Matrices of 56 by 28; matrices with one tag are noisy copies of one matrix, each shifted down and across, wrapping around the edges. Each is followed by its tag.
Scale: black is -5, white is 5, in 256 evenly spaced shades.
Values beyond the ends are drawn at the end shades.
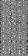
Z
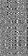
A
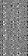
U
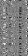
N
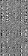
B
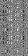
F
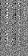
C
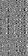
A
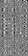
A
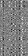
A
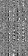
B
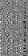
Z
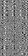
A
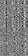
A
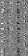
N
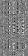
B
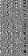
Z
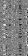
N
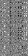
F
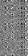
U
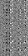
U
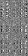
B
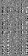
B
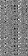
U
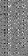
U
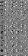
Z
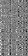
A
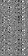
U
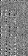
B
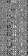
F
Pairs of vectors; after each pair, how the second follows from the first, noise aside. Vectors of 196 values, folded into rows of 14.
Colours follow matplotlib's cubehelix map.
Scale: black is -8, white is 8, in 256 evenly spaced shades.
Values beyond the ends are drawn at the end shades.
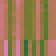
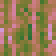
wrapped around, negated.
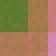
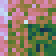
reversed, scaled up.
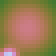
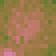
shrunk.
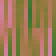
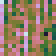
reversed, negated, scaled up.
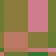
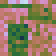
reversed, negated, scaled up.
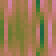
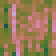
reversed, negated.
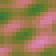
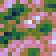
reversed, negated, scaled up.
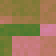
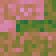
reversed.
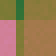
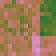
reversed, negated.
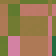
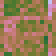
wrapped around, negated.
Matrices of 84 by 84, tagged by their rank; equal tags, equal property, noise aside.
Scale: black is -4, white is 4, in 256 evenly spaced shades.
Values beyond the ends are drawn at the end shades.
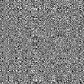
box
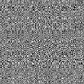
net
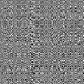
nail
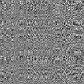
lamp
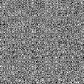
net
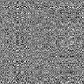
net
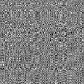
net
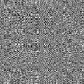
net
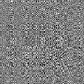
net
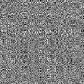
box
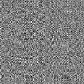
net
